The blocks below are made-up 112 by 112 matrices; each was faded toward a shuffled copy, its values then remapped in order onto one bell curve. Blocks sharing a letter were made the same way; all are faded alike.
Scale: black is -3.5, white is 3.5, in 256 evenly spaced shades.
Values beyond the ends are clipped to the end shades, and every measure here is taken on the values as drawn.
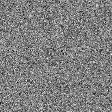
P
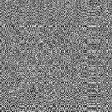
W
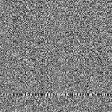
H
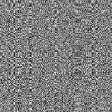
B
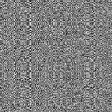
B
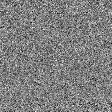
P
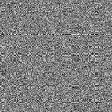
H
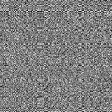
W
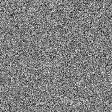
P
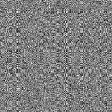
B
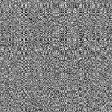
W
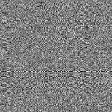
H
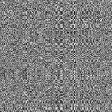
B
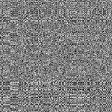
W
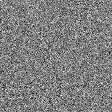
P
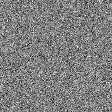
P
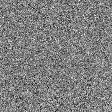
P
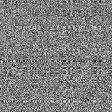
H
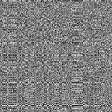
W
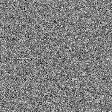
P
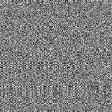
H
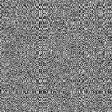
B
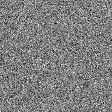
P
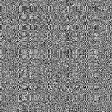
B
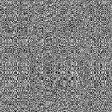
B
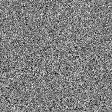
P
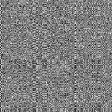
B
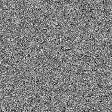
P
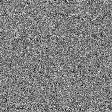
P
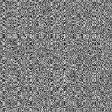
B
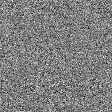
P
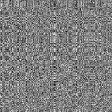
B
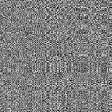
W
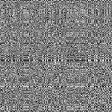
W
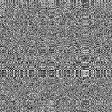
W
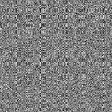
B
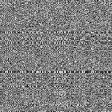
H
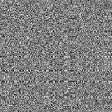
H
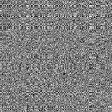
W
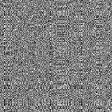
B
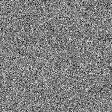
P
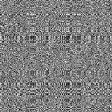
W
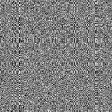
B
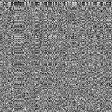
W
